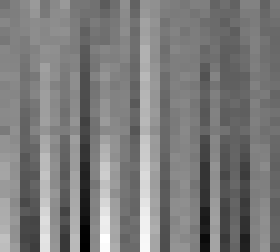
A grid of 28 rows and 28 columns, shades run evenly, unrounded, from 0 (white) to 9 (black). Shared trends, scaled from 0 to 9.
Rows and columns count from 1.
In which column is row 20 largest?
9
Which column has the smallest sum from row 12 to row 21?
15
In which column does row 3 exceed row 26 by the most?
11
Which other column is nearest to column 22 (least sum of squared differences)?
12
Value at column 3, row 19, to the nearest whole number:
6
